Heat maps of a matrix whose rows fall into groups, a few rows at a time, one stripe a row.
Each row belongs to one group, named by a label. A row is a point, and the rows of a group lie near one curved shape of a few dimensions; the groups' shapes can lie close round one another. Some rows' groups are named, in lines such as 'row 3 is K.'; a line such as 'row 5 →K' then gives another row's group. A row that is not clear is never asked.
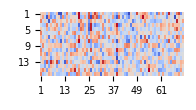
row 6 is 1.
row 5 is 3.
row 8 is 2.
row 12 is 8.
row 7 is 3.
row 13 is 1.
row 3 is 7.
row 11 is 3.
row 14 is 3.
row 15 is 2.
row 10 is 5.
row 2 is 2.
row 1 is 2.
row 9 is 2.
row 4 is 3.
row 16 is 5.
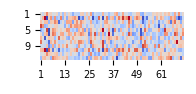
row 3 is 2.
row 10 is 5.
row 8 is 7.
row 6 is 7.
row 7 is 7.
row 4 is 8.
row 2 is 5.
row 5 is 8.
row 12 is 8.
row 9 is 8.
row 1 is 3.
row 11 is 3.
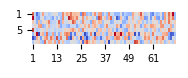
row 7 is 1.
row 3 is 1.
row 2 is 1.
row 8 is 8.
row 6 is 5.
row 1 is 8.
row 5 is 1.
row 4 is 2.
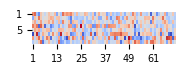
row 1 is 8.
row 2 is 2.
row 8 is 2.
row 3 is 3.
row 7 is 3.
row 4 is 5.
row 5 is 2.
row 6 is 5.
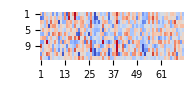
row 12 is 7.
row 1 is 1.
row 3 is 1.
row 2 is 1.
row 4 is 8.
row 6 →1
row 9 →5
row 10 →1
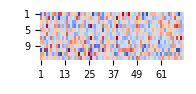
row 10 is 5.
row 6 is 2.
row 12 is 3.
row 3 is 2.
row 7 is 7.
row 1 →5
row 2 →5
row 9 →1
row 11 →2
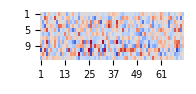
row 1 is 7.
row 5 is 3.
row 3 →5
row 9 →3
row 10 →5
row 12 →2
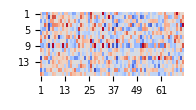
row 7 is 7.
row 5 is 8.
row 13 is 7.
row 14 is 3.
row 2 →7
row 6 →2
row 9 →8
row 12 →8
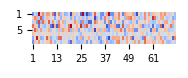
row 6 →3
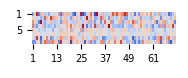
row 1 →5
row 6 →3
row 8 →5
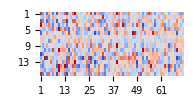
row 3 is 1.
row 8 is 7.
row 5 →1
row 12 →5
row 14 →1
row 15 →1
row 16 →1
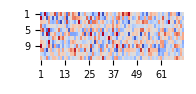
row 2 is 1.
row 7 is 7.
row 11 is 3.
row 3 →2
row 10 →2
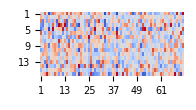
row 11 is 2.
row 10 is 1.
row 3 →1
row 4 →1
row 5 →8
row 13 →1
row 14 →2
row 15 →2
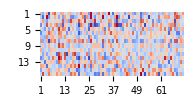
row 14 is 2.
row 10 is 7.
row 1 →7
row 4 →3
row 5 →1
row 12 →1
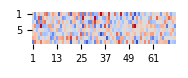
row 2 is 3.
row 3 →1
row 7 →2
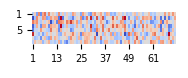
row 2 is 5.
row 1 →1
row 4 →5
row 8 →2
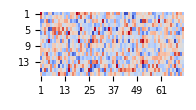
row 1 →1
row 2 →3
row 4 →2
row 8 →2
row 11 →3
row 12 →2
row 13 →2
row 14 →1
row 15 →5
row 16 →1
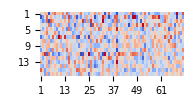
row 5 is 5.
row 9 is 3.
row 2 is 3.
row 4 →2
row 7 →1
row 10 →8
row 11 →5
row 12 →5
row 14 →1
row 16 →1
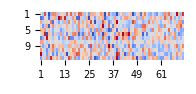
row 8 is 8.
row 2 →1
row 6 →5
